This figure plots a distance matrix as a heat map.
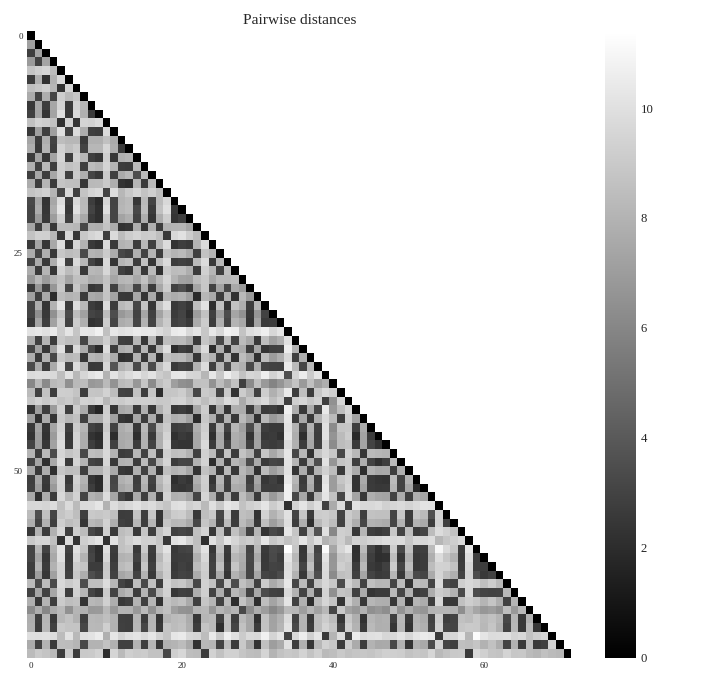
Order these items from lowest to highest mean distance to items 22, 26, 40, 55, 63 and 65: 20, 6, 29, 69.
29, 20, 6, 69
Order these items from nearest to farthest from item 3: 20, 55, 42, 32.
55, 32, 20, 42
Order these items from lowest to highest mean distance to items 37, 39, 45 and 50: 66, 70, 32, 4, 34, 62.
70, 32, 62, 66, 34, 4
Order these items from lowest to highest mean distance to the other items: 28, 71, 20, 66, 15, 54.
20, 15, 66, 28, 71, 54
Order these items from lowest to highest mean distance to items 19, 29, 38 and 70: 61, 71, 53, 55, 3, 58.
61, 3, 53, 55, 71, 58
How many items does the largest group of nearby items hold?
32
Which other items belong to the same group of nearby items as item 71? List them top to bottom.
4, 6, 10, 18, 23, 58
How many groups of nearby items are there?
5
